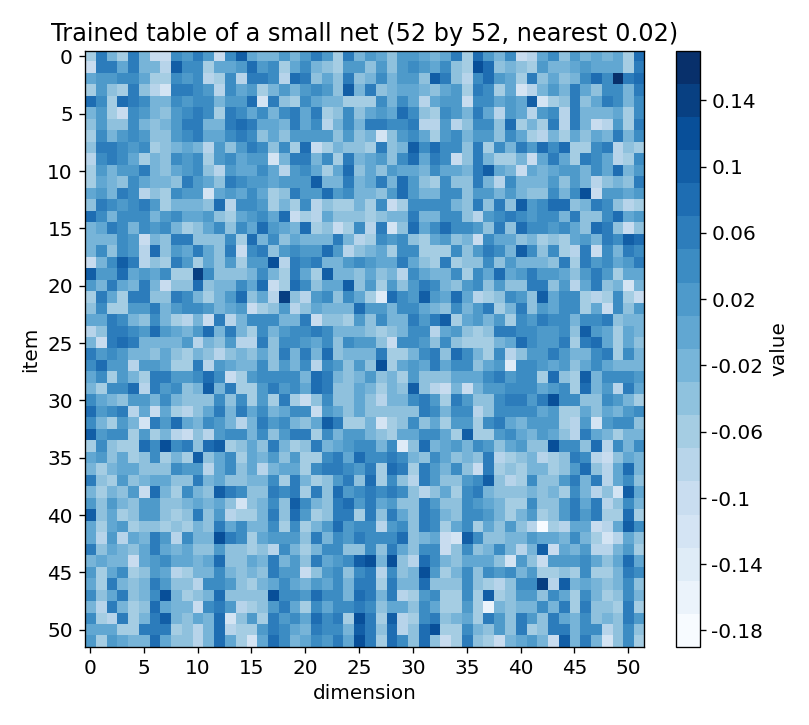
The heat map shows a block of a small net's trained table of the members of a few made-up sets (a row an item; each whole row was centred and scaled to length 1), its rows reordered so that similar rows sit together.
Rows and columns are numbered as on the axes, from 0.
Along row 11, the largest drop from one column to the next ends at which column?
22
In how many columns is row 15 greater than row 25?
26
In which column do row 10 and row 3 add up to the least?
40
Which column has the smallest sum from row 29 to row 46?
48
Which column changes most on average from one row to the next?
21
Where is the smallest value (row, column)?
41, 42
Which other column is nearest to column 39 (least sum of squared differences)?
4
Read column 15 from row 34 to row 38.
0 0 0 -0.02 -0.04
